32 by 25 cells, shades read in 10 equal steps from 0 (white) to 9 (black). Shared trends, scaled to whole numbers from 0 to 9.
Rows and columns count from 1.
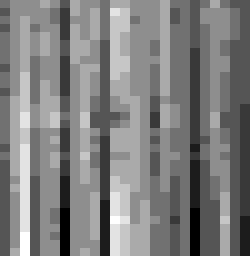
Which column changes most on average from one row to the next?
12
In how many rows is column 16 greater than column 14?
25
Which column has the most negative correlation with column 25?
3
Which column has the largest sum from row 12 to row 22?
20
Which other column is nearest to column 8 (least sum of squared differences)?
5
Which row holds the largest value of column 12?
15
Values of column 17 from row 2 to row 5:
3 3 3 3
